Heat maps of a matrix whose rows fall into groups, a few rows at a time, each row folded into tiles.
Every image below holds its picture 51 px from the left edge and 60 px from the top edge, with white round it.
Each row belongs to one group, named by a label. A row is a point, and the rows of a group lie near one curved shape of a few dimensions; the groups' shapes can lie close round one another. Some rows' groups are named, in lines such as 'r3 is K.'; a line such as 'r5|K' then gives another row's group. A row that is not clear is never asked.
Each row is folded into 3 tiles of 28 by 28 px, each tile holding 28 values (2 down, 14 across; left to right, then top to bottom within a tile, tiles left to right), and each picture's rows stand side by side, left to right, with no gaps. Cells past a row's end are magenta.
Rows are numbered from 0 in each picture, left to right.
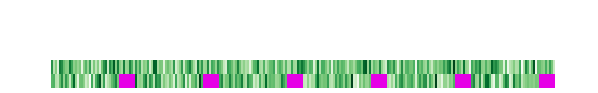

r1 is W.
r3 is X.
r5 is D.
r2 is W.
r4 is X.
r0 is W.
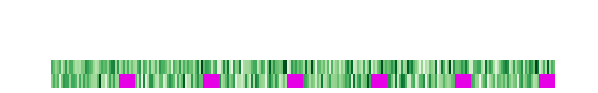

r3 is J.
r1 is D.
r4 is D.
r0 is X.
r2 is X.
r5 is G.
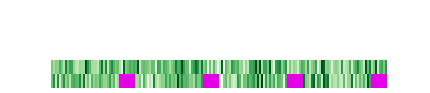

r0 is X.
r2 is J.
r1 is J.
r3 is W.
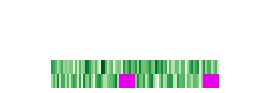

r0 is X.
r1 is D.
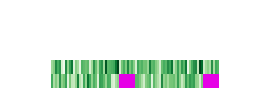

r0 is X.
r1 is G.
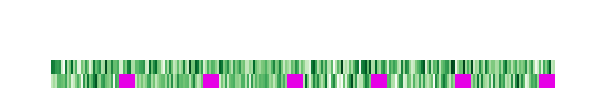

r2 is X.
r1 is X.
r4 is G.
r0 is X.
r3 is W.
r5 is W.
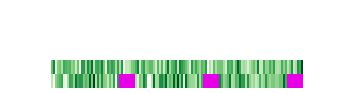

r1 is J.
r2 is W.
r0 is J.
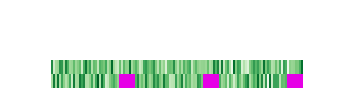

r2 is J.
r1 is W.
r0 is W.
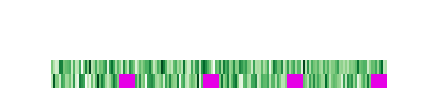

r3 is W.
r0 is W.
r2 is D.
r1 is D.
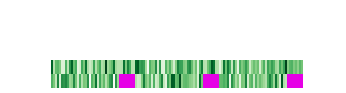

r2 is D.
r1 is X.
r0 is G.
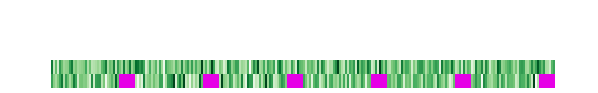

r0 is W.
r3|G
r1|X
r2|W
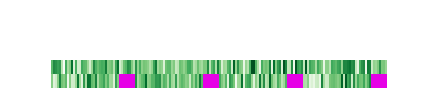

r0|X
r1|W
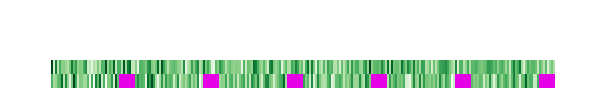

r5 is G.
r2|X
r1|D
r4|D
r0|W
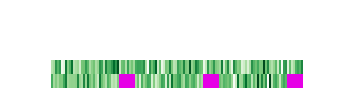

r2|J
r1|X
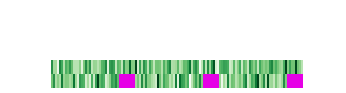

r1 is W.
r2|X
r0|W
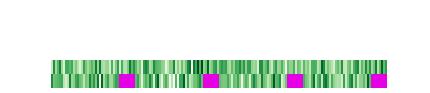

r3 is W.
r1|W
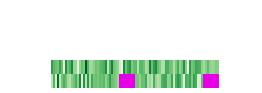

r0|X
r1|G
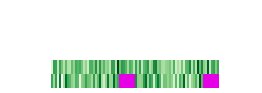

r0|D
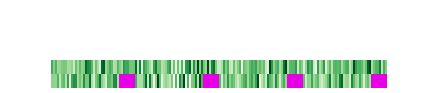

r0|X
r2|X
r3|X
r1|W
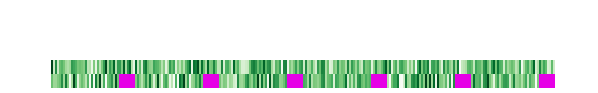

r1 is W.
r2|J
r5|D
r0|W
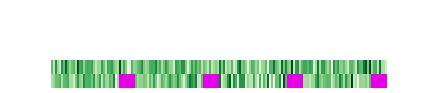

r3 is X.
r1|G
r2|W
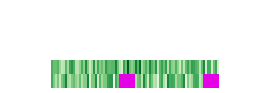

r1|D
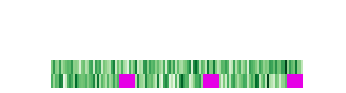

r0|J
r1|W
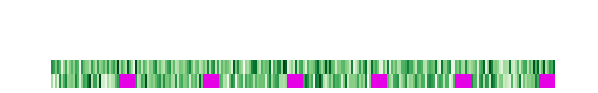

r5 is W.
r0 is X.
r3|D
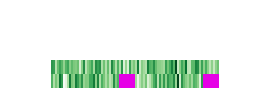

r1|J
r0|J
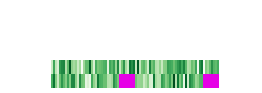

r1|J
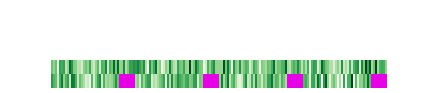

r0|W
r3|W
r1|X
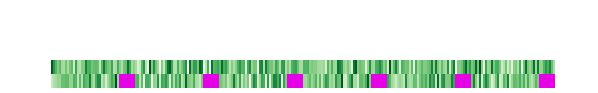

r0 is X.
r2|G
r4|J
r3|X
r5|D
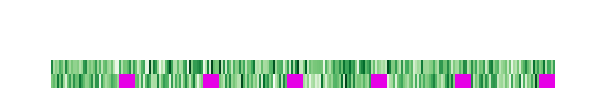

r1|G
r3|J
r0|W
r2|W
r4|X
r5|W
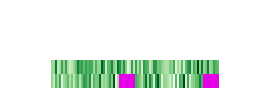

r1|W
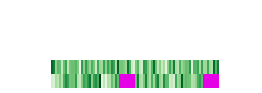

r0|X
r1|W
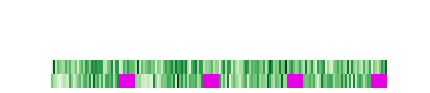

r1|J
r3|J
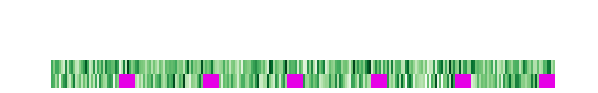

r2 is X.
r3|X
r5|X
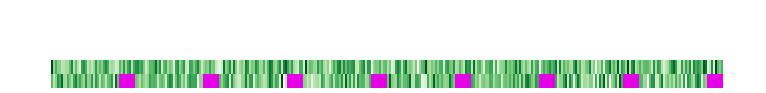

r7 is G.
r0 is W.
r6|W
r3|J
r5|J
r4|W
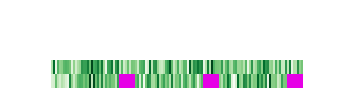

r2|J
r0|J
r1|G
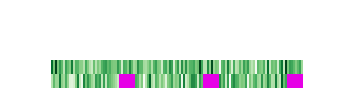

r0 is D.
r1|G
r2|D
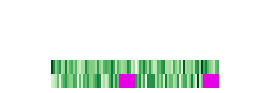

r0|X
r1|D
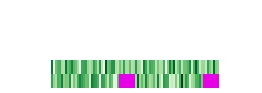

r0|G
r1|W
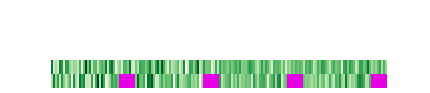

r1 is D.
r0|W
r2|G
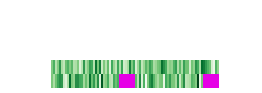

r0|J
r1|D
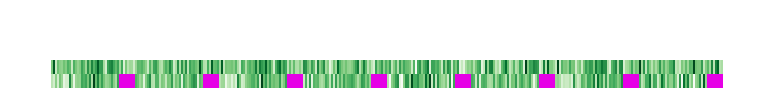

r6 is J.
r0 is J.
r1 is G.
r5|G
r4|J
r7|W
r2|J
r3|X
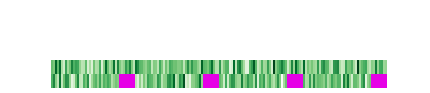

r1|X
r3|G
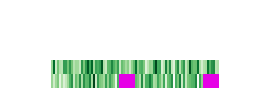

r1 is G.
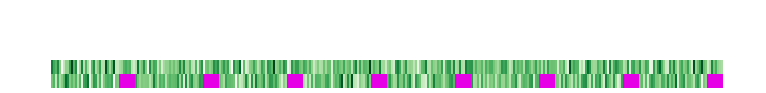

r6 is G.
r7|G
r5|G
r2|X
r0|G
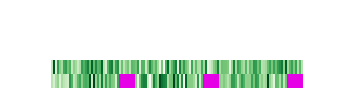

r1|J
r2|X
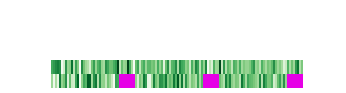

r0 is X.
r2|W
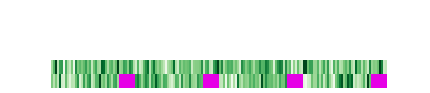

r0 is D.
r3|X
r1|W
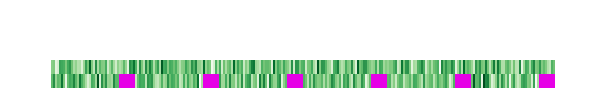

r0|W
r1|D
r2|G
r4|G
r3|G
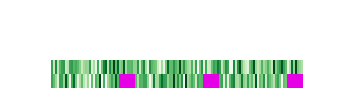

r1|J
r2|G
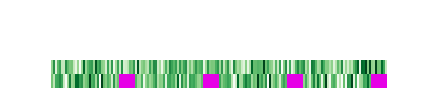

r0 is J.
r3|W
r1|J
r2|J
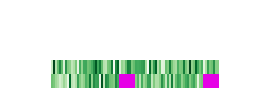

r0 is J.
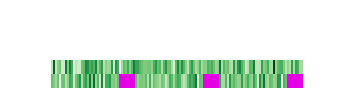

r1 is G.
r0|J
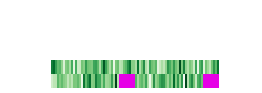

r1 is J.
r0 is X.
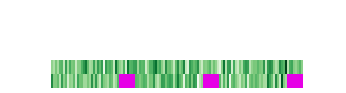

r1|G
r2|D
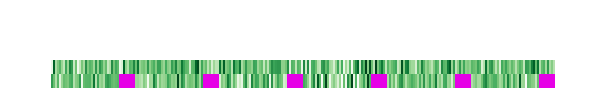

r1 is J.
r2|D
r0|J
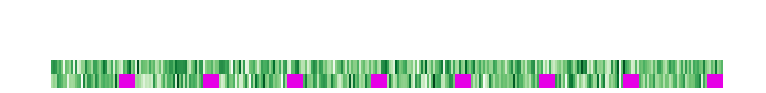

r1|J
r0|X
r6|D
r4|W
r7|G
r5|J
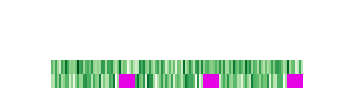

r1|D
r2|D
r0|D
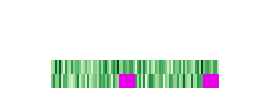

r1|D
